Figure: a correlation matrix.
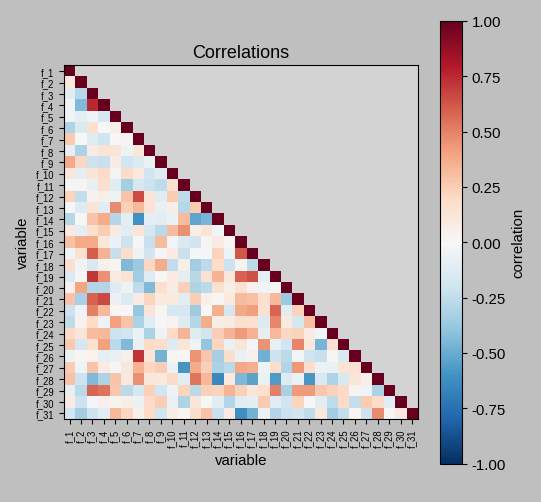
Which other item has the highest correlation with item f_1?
f_9
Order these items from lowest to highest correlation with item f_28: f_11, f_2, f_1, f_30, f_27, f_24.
f_24, f_2, f_11, f_27, f_30, f_1
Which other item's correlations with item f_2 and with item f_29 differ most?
f_4
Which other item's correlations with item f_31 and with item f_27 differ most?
f_16
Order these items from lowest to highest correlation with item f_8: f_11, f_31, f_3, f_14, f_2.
f_2, f_11, f_14, f_3, f_31
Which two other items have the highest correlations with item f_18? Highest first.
f_25, f_9
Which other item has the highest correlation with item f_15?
f_11
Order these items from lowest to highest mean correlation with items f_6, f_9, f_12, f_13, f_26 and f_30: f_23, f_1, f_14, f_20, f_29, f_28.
f_14, f_20, f_29, f_23, f_1, f_28
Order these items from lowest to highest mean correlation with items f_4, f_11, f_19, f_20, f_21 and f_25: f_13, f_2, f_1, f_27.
f_13, f_2, f_27, f_1
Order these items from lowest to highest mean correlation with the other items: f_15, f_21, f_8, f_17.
f_8, f_15, f_17, f_21
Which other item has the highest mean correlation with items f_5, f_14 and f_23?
f_19
